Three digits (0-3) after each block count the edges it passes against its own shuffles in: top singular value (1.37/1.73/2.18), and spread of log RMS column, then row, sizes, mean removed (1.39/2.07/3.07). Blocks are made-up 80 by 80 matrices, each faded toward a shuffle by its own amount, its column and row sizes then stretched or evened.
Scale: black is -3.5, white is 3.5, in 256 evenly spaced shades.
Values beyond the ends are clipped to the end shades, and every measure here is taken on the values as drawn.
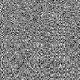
3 2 0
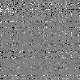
1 2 3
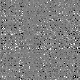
1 2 2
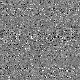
0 0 2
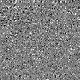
2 0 1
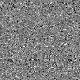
2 0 1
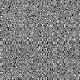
3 1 0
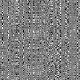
3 3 0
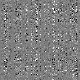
0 3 2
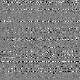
3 1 3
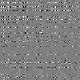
3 2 3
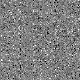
0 2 1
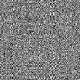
3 2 0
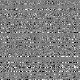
1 2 3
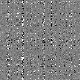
1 3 2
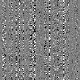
3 3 0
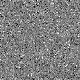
1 0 0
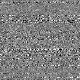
1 0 3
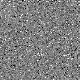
1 1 1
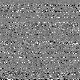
1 0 3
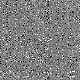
1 2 1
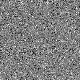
0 0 1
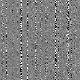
3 3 0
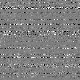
2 0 3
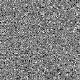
2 0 1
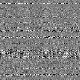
3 0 3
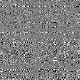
2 2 3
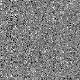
1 2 0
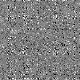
1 2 2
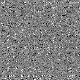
1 1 2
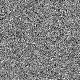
0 0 0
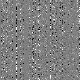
2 3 0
